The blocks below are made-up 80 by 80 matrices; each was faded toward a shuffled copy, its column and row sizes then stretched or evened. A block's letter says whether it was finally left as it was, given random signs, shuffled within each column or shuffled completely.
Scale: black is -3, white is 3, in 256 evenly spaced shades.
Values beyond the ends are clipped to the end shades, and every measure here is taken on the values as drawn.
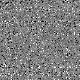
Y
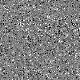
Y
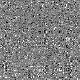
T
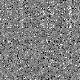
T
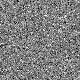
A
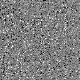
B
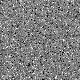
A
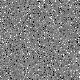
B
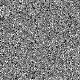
B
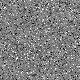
A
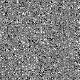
Y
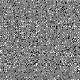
T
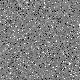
A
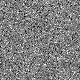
A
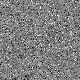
A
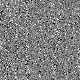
B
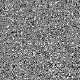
Y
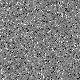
A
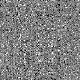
T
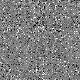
Y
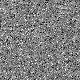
A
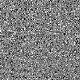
T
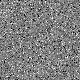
A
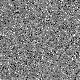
A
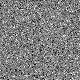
A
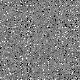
Y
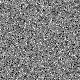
A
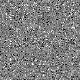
T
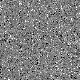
B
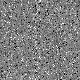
B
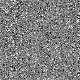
B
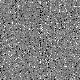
B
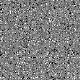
T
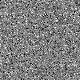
A
